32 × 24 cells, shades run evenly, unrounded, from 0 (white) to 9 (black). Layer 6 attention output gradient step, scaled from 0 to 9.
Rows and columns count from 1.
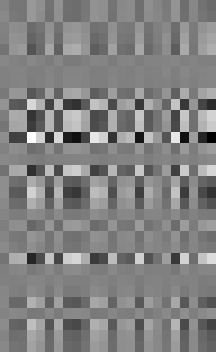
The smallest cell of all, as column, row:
4, 13
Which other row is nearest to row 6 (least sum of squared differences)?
26
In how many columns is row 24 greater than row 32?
12
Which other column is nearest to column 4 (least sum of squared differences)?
20
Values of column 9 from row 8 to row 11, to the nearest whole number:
4 3 7 2
